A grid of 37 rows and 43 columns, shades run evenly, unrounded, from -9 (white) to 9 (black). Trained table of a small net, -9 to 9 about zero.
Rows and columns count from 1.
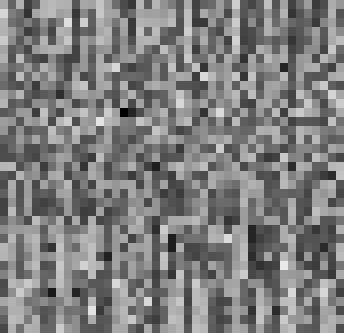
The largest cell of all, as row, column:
13, 16
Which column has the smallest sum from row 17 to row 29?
31
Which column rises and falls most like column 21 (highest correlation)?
11
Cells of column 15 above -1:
20
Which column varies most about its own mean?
37
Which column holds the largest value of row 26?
32
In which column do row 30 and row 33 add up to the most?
7
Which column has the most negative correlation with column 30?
40
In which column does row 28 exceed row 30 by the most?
36
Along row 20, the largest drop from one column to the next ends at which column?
43
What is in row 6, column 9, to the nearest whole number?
-2
